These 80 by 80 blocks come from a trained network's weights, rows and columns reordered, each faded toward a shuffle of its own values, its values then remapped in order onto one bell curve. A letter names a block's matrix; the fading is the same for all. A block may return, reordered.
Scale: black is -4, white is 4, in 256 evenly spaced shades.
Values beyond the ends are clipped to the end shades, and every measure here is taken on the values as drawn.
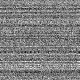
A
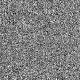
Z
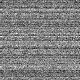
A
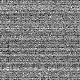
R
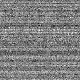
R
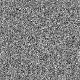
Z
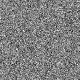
Z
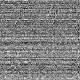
A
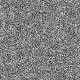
Z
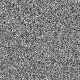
Z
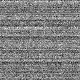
A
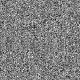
Z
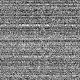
A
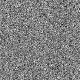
Z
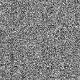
Z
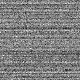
R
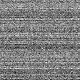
A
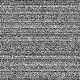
A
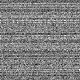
A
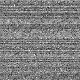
R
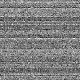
A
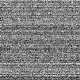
R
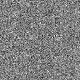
Z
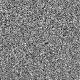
Z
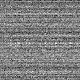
A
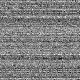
A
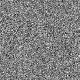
Z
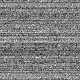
R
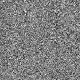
Z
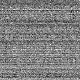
R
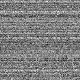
R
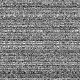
A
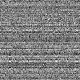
R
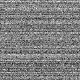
R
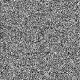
Z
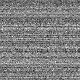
R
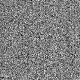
Z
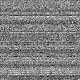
A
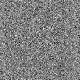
Z
